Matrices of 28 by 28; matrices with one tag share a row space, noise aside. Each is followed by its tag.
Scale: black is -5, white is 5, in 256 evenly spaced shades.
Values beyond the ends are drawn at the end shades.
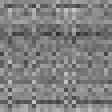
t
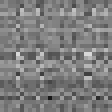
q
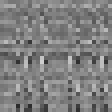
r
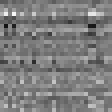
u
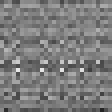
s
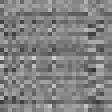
u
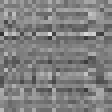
u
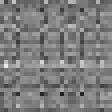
s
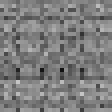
s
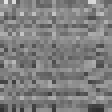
u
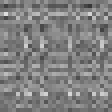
r
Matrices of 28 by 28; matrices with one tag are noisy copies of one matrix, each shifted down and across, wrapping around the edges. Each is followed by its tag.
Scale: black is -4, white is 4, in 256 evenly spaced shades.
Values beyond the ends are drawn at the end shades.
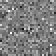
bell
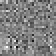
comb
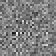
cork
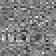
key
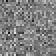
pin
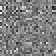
cork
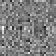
comb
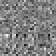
comb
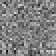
comb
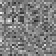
key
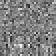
comb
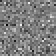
bell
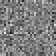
pin
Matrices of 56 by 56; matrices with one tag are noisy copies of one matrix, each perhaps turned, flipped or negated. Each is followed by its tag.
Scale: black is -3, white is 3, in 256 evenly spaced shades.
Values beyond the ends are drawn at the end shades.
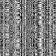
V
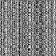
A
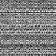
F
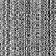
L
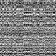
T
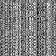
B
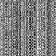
B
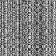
A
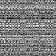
B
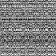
A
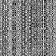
F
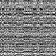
T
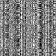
V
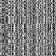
T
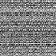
F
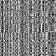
T
